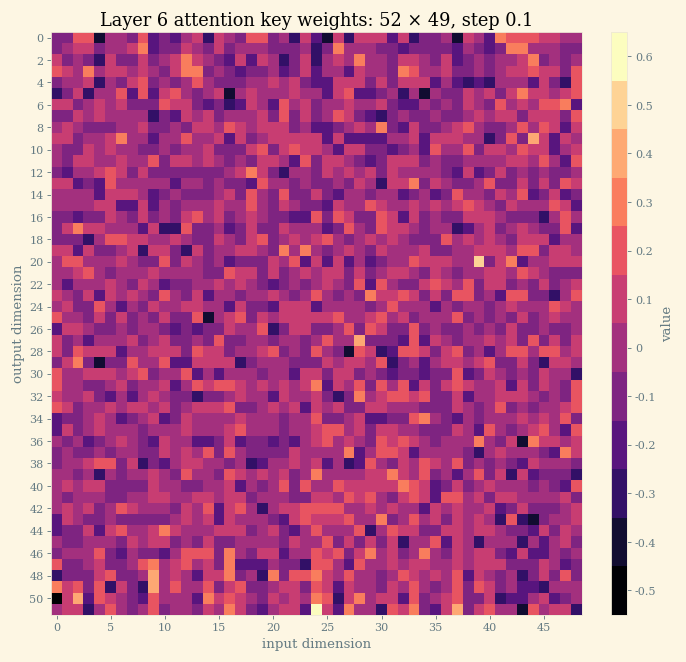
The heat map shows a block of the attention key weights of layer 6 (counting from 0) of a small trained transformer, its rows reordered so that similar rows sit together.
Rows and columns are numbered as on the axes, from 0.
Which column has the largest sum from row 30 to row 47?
24
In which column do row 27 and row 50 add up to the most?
28
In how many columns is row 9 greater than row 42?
16
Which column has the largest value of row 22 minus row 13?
30
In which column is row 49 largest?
9
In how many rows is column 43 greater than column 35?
29
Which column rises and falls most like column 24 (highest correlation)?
37
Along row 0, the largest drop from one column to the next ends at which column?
4
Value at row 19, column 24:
0
